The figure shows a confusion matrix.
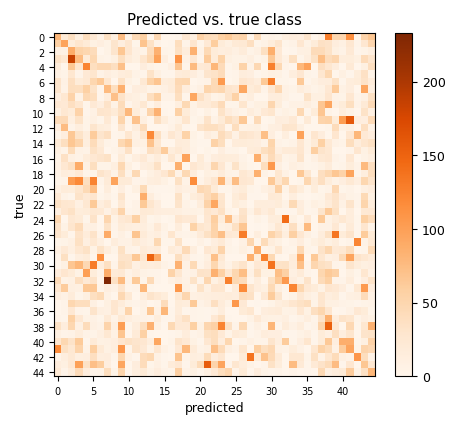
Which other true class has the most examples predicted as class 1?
12
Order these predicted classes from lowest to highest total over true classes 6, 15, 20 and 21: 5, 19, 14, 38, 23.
19, 38, 14, 23, 5
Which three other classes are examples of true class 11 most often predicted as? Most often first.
41, 40, 26
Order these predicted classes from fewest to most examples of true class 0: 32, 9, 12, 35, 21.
32, 35, 21, 12, 9
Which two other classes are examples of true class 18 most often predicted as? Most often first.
41, 28
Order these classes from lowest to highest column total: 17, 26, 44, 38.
44, 26, 17, 38
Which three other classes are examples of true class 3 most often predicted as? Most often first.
2, 17, 14
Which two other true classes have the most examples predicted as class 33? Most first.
43, 26
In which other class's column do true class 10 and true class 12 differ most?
14
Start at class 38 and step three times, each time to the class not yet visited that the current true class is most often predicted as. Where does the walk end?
37
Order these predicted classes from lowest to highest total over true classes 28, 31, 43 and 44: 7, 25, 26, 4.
25, 26, 7, 4
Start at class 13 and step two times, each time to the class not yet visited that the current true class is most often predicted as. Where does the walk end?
30
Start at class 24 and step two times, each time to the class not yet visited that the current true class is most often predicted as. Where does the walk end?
7
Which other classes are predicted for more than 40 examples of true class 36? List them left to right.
10, 13, 15, 37
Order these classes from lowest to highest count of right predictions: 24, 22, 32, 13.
24, 22, 32, 13
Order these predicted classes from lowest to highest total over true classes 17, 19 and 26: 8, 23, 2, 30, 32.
32, 8, 2, 23, 30
